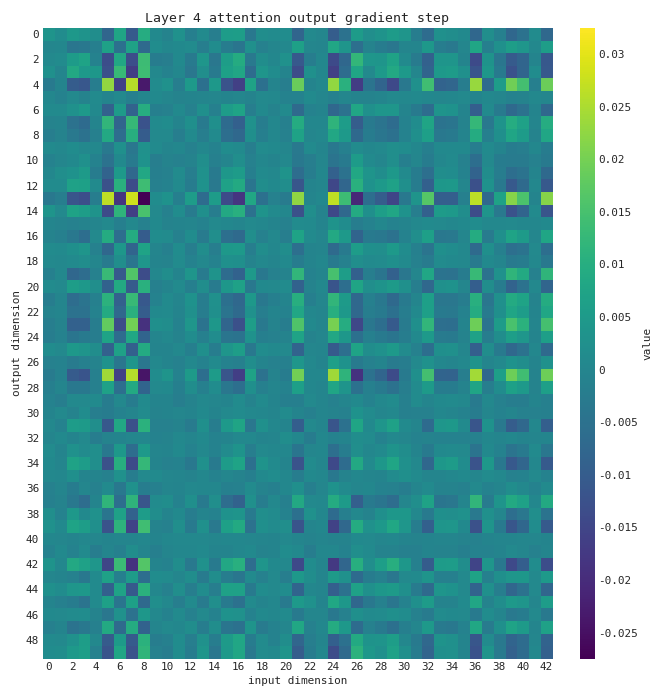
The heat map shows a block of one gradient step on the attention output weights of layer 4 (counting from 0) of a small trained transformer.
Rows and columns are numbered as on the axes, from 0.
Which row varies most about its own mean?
13
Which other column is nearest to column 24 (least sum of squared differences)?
7
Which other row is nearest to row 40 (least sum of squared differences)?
32
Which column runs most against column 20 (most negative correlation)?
31
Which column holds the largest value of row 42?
8
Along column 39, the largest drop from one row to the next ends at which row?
14
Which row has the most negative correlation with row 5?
41
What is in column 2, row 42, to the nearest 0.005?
0.01
